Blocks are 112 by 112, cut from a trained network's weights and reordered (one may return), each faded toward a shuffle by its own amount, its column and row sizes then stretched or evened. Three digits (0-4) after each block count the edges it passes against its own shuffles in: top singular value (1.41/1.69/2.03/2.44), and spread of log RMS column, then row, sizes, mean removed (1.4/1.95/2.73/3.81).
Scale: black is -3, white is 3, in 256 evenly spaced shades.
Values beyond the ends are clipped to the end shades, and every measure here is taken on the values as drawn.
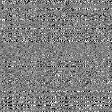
3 1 4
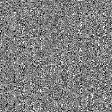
1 3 0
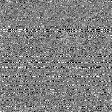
3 0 4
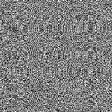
4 1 0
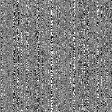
2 4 0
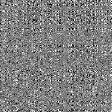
3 3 3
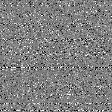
2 0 3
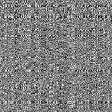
4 1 3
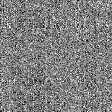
2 1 1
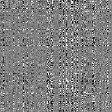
3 4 3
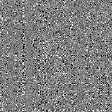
3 3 1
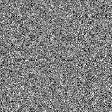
2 2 1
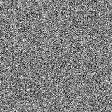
2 0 0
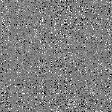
0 3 2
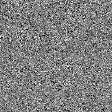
0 1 2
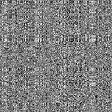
4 2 2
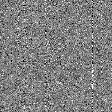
2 2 0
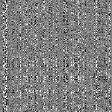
3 4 2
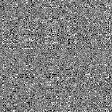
2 2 3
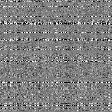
4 1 4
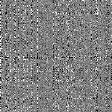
1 4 2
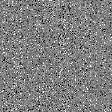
1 3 0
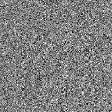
2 2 1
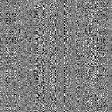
4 4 1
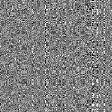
4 3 1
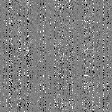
1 4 1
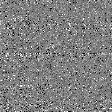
1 2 2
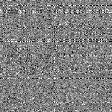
4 0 3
